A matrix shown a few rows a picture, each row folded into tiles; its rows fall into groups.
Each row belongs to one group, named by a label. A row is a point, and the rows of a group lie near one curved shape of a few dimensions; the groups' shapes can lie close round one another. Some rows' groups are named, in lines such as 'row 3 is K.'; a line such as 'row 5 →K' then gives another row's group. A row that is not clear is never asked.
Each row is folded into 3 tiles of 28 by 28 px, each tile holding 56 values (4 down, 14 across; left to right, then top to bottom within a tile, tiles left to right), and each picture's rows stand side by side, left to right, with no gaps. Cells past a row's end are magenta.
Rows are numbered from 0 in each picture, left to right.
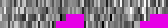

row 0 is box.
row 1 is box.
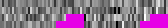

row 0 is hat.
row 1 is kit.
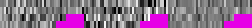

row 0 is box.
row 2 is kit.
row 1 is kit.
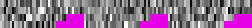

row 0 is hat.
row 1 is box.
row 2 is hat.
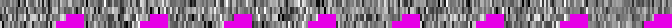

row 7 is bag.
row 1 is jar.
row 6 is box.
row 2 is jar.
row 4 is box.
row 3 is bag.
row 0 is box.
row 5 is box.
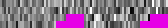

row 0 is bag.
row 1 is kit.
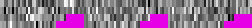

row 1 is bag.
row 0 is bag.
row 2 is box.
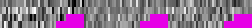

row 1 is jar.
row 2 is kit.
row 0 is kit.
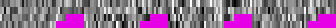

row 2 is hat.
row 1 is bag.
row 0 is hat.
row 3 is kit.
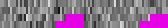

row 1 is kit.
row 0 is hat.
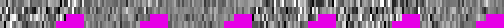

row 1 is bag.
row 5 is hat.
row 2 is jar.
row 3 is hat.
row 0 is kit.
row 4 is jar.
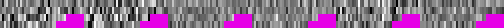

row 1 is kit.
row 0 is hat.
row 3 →jar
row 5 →hat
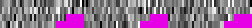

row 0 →kit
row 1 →bag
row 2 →box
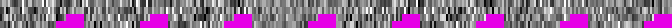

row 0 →hat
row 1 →jar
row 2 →bag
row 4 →kit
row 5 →bag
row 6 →box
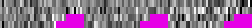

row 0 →jar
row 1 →kit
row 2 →kit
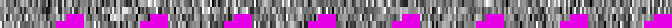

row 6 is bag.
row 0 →box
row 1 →bag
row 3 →jar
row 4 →kit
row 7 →bag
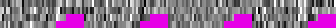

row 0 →hat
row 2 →kit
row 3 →hat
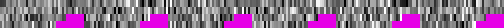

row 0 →bag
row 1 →kit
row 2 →jar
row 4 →kit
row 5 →jar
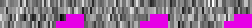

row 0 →box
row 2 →jar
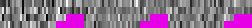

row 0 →hat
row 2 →hat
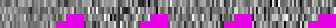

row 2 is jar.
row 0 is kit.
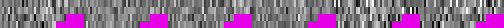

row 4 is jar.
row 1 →jar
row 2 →jar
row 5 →box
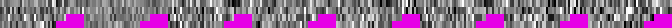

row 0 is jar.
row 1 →bag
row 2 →hat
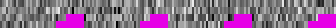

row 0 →kit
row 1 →kit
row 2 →box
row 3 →kit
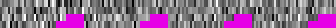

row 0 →jar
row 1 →box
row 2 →hat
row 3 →hat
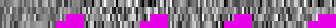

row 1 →kit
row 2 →jar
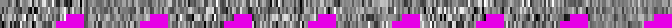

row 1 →jar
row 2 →hat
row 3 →box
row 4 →bag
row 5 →bag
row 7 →jar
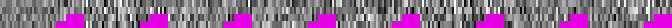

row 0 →kit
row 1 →jar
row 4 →box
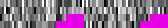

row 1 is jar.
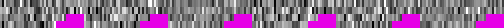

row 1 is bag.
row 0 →jar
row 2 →bag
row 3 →hat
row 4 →hat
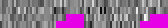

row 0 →bag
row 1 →kit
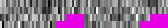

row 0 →box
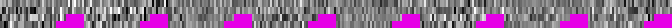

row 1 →kit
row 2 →hat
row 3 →box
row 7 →box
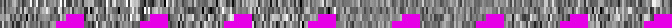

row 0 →box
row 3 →box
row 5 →jar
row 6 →hat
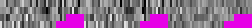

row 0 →box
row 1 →box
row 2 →hat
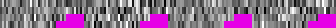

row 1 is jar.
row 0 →jar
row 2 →jar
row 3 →bag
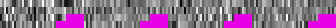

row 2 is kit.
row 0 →hat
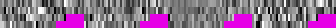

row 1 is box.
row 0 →bag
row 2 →kit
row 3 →kit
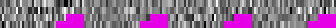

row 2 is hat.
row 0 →kit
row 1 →jar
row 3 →kit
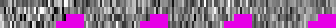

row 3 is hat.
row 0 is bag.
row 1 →bag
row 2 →box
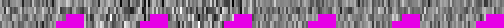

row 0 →hat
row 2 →bag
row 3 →jar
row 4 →hat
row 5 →kit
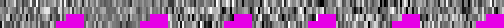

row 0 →box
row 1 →jar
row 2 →bag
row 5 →box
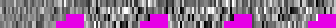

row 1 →bag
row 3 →bag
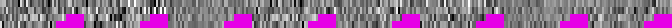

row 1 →bag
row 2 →jar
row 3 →box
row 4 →bag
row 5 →box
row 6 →jar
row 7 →kit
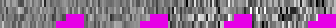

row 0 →jar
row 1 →hat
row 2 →box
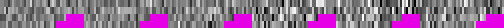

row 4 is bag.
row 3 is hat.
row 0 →kit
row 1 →bag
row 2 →jar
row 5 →jar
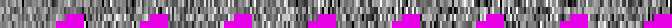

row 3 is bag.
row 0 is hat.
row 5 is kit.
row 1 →box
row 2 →box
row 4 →bag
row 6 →hat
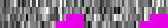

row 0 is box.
